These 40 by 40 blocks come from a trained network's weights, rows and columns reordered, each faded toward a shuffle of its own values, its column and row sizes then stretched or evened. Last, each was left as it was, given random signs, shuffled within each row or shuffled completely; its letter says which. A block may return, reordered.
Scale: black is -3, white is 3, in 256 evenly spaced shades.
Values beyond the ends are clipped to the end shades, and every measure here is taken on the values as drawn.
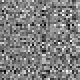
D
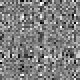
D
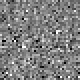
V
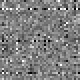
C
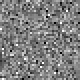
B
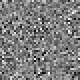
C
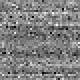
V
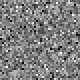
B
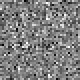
V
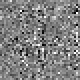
C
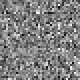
C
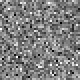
B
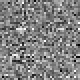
C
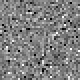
B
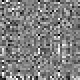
D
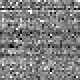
D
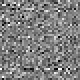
D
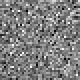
B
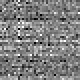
D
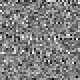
V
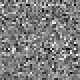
C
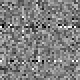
C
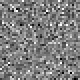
V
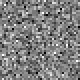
B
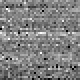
V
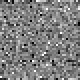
V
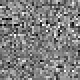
C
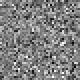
C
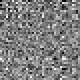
D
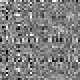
D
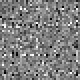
C
